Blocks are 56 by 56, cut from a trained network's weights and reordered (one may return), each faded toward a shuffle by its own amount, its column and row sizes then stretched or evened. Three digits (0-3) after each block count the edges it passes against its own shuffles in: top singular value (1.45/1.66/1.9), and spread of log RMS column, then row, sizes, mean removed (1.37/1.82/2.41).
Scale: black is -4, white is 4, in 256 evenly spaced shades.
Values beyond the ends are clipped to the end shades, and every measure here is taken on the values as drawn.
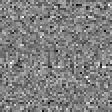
1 0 2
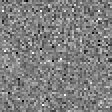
0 1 1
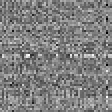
3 1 1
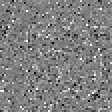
1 0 0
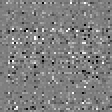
1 2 3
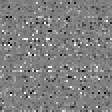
0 0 3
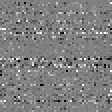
1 1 3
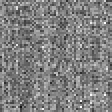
3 0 1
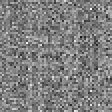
2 0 1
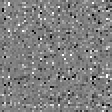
0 2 1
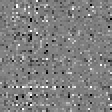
1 2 2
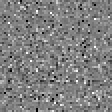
1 1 0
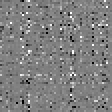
0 3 2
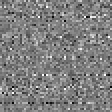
2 0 3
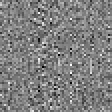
1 3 0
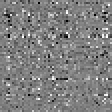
2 2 2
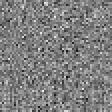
2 1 0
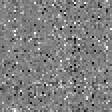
0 2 0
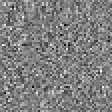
1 1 1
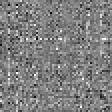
1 3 1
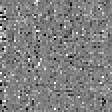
0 2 0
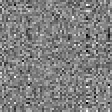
3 2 0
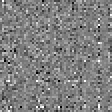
0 3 1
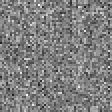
0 1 0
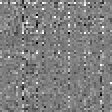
0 3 2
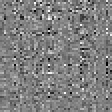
3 3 2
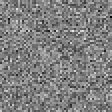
1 0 0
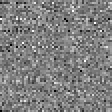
2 0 2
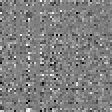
0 3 3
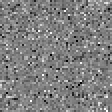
0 0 0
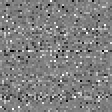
1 1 2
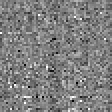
0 1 2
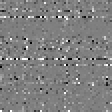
2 1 3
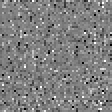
0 1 0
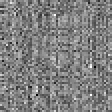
3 1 0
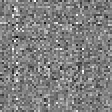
1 2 2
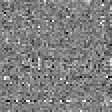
1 2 2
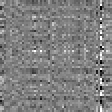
3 3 0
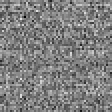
2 0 0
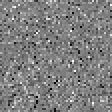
1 1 0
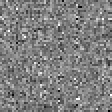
0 2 0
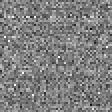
1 0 0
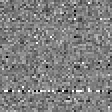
2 1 2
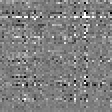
2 2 3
